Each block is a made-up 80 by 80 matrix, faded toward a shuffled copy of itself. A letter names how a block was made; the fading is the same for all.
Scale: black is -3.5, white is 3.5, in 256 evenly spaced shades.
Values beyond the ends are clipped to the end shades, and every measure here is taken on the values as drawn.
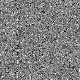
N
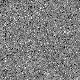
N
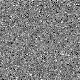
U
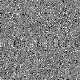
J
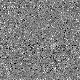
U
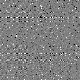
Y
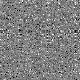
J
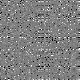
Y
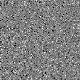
J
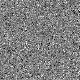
N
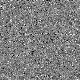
U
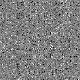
J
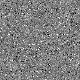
U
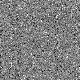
N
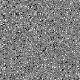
J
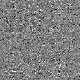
J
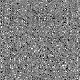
J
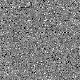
U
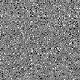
J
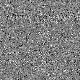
U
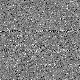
U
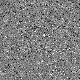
U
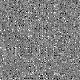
J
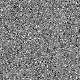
N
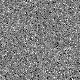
N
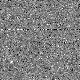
U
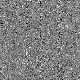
N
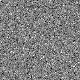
N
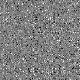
J
